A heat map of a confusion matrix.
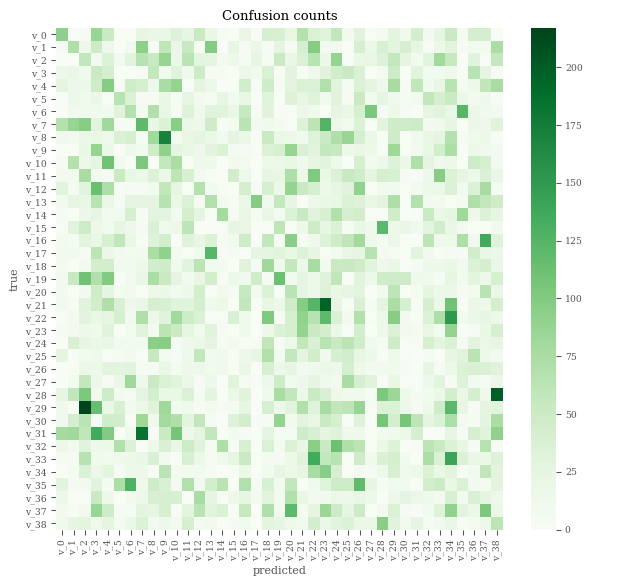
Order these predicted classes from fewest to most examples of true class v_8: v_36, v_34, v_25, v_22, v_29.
v_36, v_22, v_29, v_34, v_25
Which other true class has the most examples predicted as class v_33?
v_11
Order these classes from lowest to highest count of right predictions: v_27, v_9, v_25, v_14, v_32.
v_27, v_25, v_32, v_14, v_9
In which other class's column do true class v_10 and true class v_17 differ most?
v_13
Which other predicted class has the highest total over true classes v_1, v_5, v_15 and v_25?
v_22
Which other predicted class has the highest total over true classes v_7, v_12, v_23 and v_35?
v_26
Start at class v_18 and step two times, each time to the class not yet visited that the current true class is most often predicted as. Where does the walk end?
v_34
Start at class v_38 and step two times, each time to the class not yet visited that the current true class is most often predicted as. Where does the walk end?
v_2
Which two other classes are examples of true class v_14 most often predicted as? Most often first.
v_35, v_24
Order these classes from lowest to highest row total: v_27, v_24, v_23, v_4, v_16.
v_27, v_23, v_24, v_16, v_4
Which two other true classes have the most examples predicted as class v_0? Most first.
v_31, v_7
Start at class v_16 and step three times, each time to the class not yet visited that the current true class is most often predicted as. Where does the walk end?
v_29
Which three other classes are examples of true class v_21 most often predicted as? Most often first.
v_23, v_22, v_34
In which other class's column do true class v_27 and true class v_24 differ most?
v_6
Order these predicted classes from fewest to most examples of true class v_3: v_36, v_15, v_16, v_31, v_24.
v_15, v_16, v_31, v_24, v_36
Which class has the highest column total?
v_9
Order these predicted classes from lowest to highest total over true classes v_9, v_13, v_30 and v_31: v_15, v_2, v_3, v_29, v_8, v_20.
v_15, v_8, v_20, v_2, v_29, v_3
